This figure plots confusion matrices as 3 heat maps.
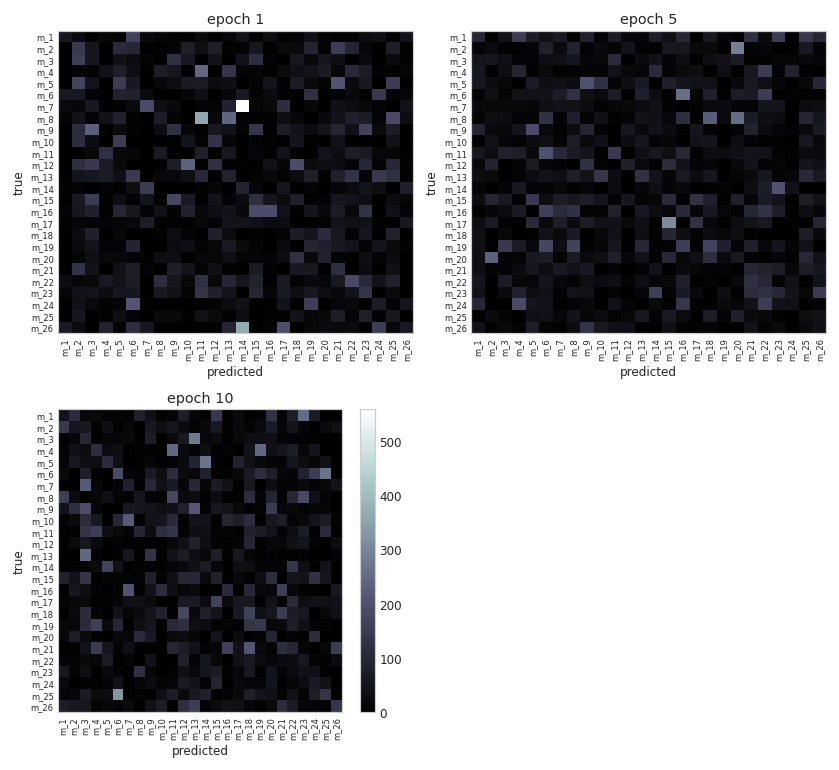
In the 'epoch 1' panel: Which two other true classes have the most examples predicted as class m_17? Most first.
m_26, m_7
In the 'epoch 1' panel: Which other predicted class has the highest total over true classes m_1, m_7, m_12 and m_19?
m_14
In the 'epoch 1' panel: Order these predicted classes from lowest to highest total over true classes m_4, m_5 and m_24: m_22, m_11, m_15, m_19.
m_15, m_22, m_19, m_11
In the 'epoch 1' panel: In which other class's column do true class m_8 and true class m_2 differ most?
m_11
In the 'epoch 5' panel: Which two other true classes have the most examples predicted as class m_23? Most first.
m_14, m_1
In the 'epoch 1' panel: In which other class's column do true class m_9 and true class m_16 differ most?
m_3
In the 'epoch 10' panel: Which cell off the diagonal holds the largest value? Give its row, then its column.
m_25, m_6
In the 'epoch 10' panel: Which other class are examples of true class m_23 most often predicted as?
m_8
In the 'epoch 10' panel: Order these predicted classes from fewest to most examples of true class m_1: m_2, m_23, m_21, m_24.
m_21, m_24, m_2, m_23
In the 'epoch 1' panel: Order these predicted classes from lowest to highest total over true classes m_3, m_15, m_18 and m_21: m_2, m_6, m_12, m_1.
m_1, m_6, m_12, m_2
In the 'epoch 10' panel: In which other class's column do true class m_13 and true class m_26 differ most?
m_3
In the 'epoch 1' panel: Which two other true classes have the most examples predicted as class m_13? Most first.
m_8, m_4
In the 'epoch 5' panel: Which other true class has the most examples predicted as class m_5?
m_9
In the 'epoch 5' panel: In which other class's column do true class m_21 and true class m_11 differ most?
m_6
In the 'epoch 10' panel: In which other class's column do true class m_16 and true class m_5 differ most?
m_14
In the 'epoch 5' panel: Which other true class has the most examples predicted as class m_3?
m_19
